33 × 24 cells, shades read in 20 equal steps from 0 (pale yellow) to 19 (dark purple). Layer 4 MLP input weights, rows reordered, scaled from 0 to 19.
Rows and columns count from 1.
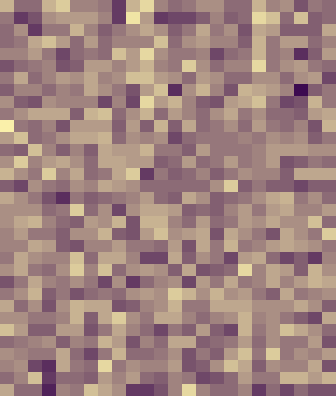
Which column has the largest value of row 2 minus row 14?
2
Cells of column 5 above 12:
4
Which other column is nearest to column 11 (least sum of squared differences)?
19
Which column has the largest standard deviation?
11
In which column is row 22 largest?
23
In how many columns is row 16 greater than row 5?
15
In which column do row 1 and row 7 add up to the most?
24
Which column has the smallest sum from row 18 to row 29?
18
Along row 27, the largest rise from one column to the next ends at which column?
7
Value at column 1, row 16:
12
